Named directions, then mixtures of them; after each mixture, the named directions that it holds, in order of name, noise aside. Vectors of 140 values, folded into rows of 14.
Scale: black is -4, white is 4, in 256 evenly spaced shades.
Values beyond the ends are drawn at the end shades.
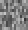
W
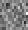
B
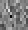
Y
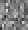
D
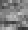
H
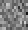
B.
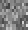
B, D, H.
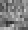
D, H, W.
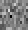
B, W, Y.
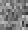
B, H.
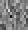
Y.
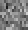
B, H, W.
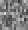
W.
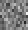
B.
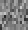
D, W, Y.
